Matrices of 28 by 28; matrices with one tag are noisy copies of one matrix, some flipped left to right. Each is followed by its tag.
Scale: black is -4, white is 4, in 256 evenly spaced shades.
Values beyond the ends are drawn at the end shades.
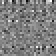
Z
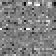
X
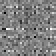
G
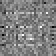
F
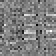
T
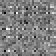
G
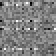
X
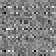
G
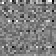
Z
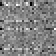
X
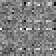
X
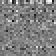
Z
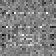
F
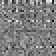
Z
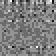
Z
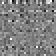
Z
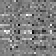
T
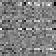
X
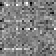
X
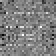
F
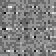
G
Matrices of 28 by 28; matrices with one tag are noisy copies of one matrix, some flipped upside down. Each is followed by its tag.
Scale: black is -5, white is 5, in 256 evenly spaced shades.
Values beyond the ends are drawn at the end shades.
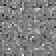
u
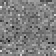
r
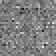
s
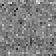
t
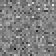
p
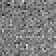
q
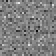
p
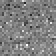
q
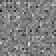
p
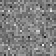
u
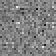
s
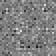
s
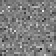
u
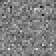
u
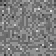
u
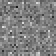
t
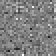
q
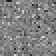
p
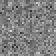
t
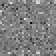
t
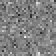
t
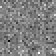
r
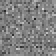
s
